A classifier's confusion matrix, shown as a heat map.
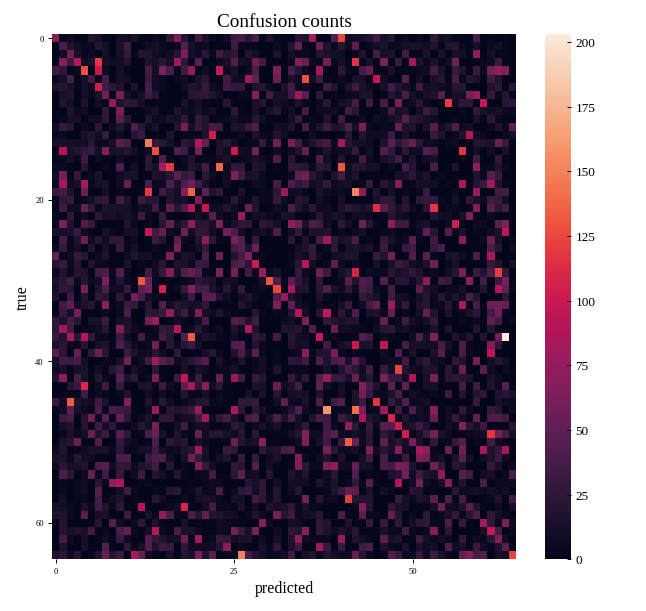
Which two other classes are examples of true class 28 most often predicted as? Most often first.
35, 53
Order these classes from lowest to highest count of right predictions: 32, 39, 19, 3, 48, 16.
39, 32, 3, 48, 16, 19
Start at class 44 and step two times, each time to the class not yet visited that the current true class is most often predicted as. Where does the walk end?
4
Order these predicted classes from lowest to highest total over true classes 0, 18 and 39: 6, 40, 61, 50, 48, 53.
50, 53, 6, 48, 40, 61
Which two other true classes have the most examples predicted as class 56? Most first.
23, 3
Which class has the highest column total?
42
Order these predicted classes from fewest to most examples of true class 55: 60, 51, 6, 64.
64, 6, 60, 51
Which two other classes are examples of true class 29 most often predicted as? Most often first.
62, 42
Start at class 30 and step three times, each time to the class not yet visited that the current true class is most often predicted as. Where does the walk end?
26
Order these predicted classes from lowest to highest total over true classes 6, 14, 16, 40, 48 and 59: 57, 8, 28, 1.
8, 28, 1, 57
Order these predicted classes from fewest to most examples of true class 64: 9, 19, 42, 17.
17, 19, 9, 42
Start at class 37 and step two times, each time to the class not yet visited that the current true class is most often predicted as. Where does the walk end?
24
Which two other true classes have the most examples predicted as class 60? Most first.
8, 51
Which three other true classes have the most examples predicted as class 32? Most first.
19, 45, 51
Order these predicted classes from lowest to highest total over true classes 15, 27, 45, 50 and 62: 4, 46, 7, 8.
8, 7, 4, 46
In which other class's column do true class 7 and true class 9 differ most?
34
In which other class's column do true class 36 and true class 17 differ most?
27
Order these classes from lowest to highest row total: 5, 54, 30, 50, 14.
54, 5, 50, 14, 30
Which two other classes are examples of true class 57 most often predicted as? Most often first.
41, 35
